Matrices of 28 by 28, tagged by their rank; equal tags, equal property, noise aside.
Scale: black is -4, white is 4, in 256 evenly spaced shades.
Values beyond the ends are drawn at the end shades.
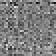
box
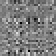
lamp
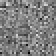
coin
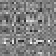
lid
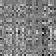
lid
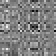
lid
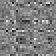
lamp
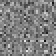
box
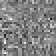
box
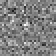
box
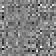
lamp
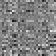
lamp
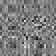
lamp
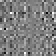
lid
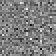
box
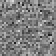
coin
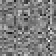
lamp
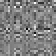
lid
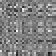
lid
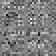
box
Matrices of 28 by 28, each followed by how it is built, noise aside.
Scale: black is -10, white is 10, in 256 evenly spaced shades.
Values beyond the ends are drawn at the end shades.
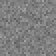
noise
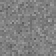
noise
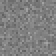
noise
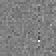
uneven columns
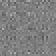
low rank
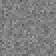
noise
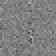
uneven columns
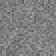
noise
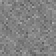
Toeplitz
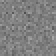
low rank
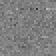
uneven rows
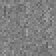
uneven columns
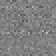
uneven rows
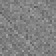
Toeplitz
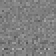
uneven rows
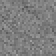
Toeplitz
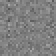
low rank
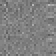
low rank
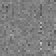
uneven columns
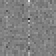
uneven columns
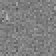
uneven columns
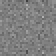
uneven columns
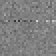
uneven rows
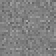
low rank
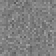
noise
